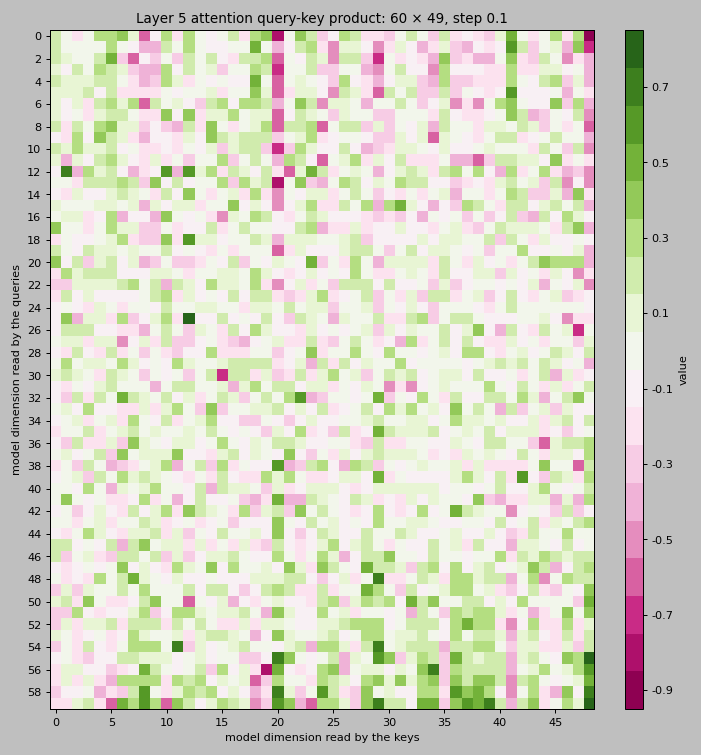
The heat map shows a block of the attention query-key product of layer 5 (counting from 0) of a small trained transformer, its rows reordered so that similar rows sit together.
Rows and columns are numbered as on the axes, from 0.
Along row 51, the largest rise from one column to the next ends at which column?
20
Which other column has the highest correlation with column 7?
29
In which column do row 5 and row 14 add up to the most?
41
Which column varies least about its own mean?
13
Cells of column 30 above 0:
18
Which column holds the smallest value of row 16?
15
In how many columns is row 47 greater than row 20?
28
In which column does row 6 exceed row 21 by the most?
47
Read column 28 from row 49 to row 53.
0.5 0.3 0 0.3 0.3
